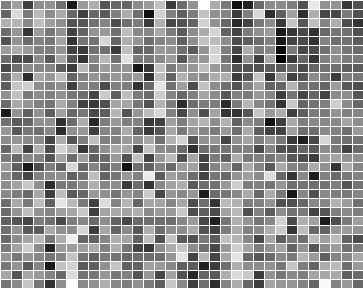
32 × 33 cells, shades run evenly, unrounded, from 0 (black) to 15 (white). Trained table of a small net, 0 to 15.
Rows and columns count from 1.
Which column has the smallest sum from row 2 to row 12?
26
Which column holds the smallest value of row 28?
5
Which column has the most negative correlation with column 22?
20
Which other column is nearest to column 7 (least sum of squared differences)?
22
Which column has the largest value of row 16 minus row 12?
17
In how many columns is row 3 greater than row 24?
14
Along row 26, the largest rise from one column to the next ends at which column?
28
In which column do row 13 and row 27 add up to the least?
1
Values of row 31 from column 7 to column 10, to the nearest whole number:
13 7 7 9
